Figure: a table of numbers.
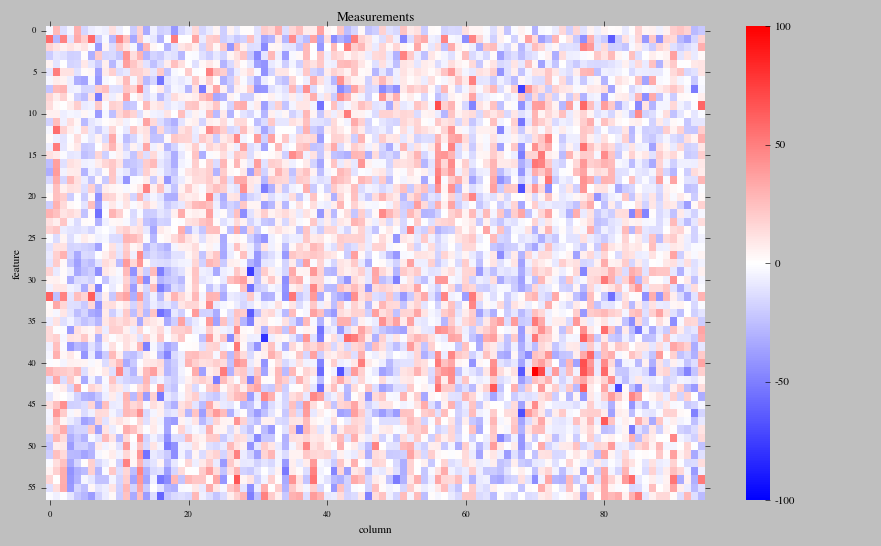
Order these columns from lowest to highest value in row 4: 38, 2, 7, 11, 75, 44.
7, 75, 2, 38, 44, 11
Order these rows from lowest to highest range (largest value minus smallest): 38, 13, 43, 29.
13, 38, 29, 43
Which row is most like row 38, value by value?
51
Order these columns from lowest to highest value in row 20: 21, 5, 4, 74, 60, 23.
5, 74, 4, 21, 60, 23
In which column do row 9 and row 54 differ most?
70
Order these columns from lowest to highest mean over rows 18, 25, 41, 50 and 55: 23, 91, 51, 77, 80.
91, 51, 23, 77, 80
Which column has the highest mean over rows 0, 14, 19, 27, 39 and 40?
77
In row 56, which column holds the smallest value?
16
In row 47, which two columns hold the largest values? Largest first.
80, 27
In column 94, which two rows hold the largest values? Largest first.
9, 54
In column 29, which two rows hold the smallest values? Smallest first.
29, 34
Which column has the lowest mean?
68
